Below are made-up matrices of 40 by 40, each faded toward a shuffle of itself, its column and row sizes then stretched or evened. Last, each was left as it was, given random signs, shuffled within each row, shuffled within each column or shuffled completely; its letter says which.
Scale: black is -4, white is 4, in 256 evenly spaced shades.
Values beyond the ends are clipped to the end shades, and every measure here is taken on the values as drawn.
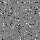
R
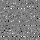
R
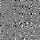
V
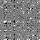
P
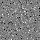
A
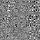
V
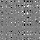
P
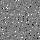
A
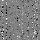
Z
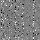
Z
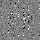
Z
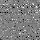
R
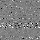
R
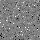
A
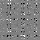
P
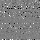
R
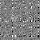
P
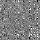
V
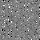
Z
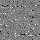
R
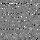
R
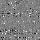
R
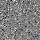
A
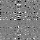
P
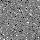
A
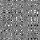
P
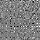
V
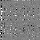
V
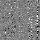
Z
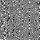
Z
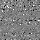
R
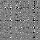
V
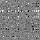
P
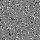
A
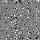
V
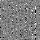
Z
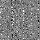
Z
